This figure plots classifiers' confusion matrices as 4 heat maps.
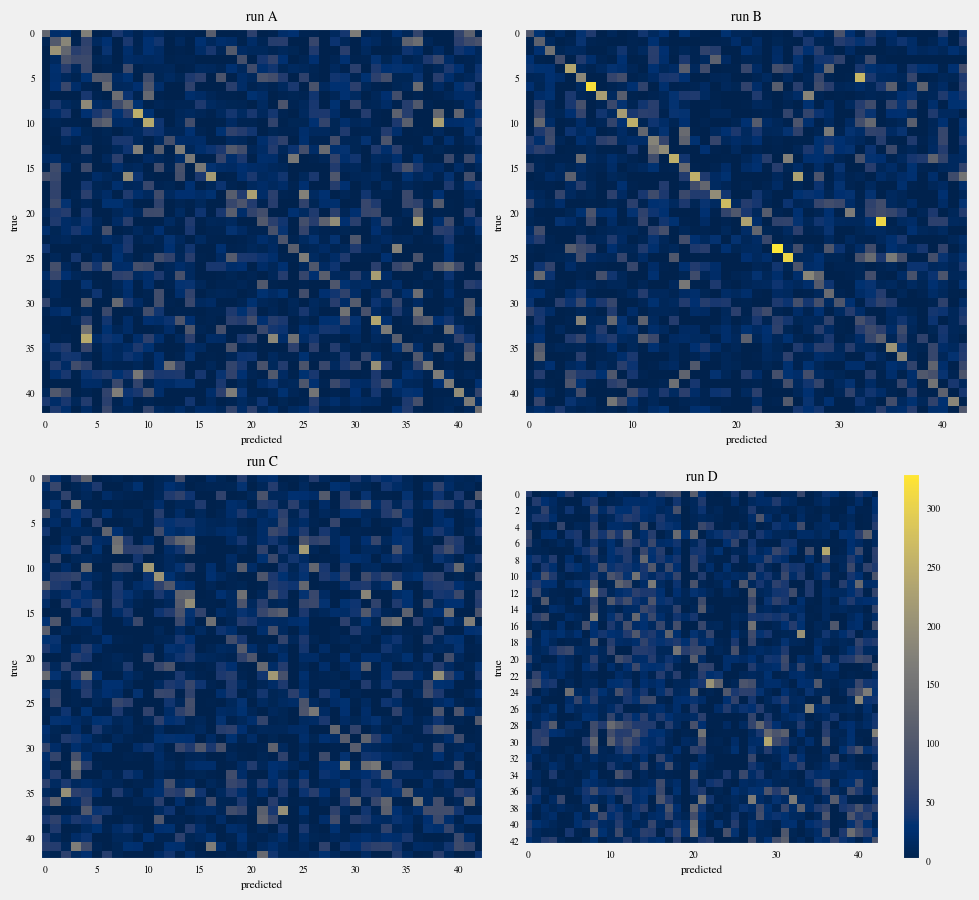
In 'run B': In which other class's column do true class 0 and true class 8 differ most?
30
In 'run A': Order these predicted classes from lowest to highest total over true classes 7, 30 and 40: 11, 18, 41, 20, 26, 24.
24, 20, 11, 41, 18, 26
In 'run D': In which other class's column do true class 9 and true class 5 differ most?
18
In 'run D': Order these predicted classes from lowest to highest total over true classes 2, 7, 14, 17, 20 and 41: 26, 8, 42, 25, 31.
26, 25, 42, 31, 8
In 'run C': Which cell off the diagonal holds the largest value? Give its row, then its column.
8, 25
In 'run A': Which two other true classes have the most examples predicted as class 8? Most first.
16, 4
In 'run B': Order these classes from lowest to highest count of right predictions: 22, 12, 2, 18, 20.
20, 22, 2, 12, 18
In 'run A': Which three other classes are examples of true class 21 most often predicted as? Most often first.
36, 28, 27
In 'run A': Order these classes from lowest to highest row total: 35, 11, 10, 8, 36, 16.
11, 36, 35, 8, 16, 10
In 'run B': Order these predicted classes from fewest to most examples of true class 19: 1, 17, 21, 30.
1, 17, 21, 30
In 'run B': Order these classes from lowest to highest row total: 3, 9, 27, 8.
3, 8, 9, 27
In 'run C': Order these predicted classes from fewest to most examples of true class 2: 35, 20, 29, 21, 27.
20, 35, 29, 21, 27
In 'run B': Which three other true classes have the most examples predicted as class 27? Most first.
7, 38, 9
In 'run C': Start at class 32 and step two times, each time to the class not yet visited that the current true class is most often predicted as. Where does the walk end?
31
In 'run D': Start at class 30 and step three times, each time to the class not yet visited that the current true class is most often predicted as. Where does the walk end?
31
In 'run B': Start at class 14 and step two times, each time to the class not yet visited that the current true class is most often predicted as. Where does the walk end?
35
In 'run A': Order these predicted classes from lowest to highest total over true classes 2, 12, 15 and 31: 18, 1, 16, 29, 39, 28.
39, 16, 28, 18, 29, 1
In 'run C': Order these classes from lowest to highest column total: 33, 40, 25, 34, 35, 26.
26, 35, 40, 33, 34, 25
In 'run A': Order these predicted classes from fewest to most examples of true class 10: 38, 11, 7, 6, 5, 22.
7, 11, 22, 5, 6, 38
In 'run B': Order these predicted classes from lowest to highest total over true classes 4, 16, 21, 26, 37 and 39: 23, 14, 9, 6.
23, 6, 9, 14
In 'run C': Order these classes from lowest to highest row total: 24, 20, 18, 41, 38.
18, 20, 24, 38, 41
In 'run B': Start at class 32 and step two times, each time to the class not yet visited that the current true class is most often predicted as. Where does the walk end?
9
